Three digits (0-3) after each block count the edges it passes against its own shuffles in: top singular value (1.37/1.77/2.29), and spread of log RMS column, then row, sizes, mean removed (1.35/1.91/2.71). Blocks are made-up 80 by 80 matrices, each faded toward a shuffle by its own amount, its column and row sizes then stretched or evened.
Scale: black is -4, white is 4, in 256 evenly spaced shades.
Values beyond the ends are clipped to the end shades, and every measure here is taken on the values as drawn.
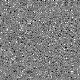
2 0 1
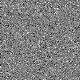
0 1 1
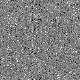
1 1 0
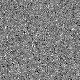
1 0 0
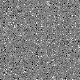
0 2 1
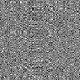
3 1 2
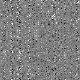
1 3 1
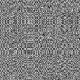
3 1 1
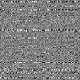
3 0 3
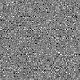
2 0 2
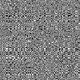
3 2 2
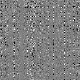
2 3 2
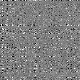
2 2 3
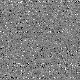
0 0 2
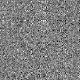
2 2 1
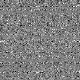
1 0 3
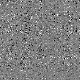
0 2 2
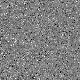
1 0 0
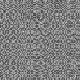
3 1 0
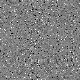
1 1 0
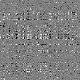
3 2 3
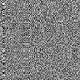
3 2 1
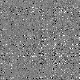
1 2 2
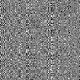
3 3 0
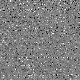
1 0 2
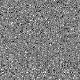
2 0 1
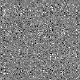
1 2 2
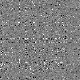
2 2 2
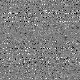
0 1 3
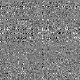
2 2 3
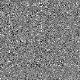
1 2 2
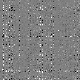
1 3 2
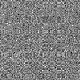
3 0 1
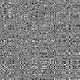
3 2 2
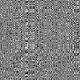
3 3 0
